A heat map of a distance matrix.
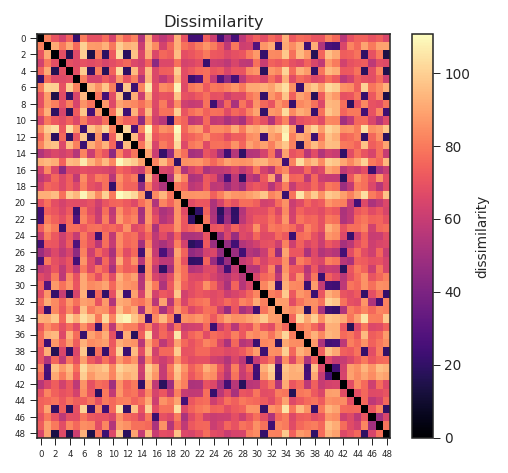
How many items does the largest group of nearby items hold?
9
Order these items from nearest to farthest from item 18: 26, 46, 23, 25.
26, 25, 46, 23
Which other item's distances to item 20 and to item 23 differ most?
44
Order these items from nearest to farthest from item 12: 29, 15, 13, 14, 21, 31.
31, 14, 21, 29, 13, 15
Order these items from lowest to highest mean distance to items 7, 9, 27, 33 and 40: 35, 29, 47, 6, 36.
29, 35, 47, 36, 6
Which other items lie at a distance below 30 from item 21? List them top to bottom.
0, 5, 22, 25, 27
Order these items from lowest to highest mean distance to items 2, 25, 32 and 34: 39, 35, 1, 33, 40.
35, 39, 33, 1, 40
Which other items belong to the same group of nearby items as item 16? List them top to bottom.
46
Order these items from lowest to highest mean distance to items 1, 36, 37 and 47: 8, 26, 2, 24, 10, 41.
41, 26, 10, 24, 8, 2
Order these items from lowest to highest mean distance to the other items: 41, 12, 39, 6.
39, 12, 41, 6
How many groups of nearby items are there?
13
